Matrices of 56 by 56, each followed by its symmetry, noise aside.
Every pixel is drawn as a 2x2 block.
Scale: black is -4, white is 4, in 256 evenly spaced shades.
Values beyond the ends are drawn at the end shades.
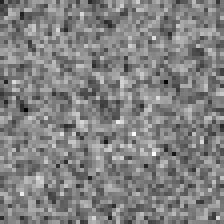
symmetric.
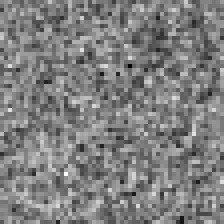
antisymmetric.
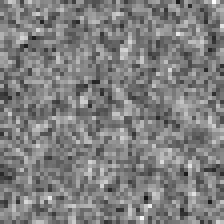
no symmetry.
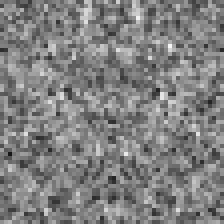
mirrored left to right.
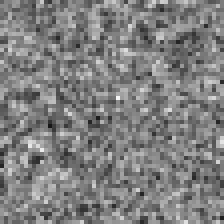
antisymmetric.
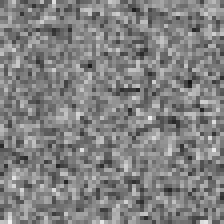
no symmetry.
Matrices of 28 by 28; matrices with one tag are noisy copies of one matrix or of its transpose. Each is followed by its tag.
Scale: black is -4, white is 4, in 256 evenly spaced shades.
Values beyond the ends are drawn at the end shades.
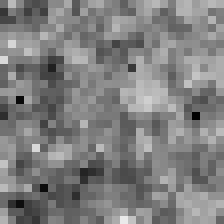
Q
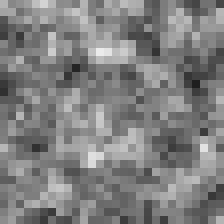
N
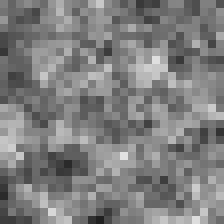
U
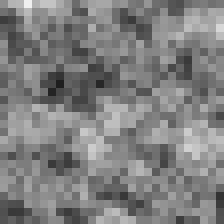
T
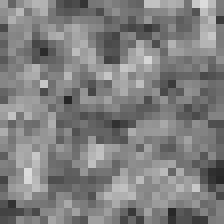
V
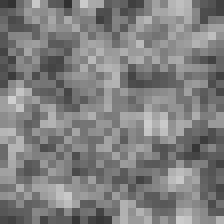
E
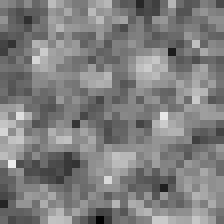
U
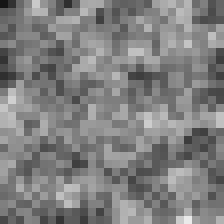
E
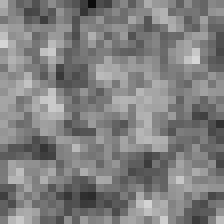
N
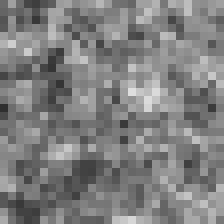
Q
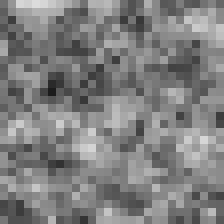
T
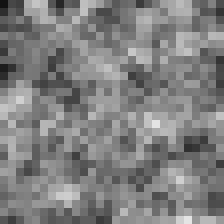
E
